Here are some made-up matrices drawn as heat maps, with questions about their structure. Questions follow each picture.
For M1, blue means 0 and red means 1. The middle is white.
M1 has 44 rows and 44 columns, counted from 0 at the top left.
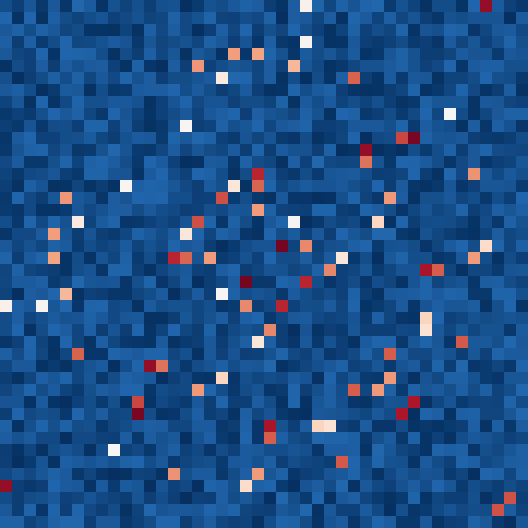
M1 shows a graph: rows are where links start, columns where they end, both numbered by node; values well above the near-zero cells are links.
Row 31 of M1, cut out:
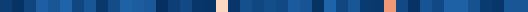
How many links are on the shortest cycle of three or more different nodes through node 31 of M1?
4
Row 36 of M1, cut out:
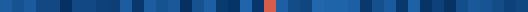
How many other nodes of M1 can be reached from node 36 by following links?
4
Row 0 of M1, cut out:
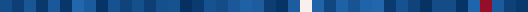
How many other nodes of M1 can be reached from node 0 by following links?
5
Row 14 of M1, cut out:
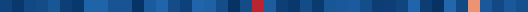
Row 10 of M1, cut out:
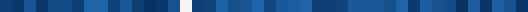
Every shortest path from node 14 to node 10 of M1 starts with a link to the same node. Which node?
node 21
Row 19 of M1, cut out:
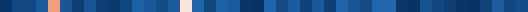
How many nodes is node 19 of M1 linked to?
2
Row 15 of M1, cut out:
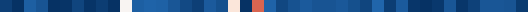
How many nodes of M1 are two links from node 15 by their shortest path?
5
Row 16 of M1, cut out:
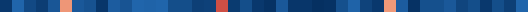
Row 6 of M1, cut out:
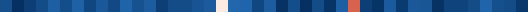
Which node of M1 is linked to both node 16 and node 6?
node 18
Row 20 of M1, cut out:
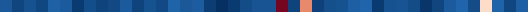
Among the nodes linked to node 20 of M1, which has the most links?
node 25
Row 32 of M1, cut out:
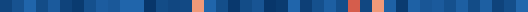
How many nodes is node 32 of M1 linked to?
3
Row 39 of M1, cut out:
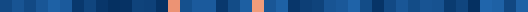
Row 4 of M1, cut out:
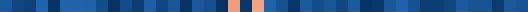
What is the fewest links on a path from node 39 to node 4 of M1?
2
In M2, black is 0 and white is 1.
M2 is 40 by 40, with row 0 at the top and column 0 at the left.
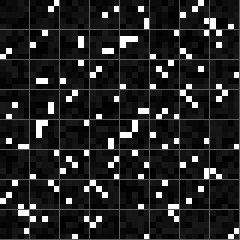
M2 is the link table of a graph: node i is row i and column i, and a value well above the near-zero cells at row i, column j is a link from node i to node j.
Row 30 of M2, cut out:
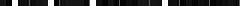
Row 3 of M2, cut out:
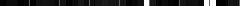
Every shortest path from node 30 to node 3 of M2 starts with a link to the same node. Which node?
node 27
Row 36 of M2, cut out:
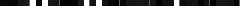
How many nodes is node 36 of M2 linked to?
5
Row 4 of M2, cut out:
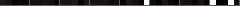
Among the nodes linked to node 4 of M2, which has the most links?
node 24
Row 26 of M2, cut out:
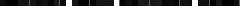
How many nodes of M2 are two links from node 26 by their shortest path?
5
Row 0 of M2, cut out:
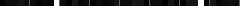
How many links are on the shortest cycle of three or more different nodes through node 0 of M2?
4
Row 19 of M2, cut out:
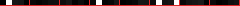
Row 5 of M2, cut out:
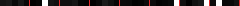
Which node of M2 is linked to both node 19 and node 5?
node 29
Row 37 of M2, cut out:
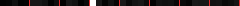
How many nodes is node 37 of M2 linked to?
1
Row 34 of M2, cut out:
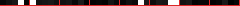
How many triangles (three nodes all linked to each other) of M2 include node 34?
2
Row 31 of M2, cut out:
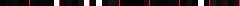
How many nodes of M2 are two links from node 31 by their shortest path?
6
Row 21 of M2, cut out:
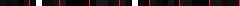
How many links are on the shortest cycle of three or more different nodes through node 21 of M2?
3
